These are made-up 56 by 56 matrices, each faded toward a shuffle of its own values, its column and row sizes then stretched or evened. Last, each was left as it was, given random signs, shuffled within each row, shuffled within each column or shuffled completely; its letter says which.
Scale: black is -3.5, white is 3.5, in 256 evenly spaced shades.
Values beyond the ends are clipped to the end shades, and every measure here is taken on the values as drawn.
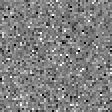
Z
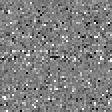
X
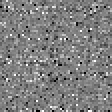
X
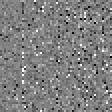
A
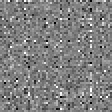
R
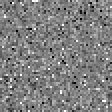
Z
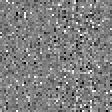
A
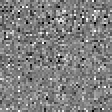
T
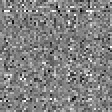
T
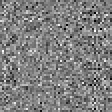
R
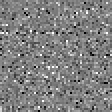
X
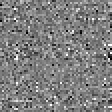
T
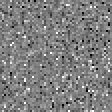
A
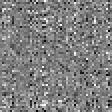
R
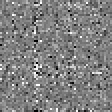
T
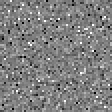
Z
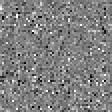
T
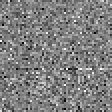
X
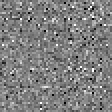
T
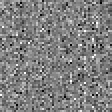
A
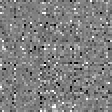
R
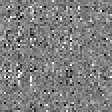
T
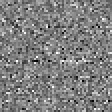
X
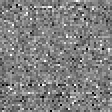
X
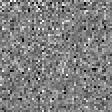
R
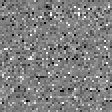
X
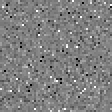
Z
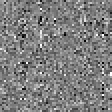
T
